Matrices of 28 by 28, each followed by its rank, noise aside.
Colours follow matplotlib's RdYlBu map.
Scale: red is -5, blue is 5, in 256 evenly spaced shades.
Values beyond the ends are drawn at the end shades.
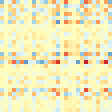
two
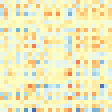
three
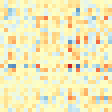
four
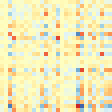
two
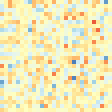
eight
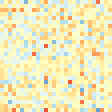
eight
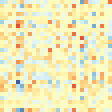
four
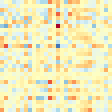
three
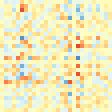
three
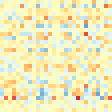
four
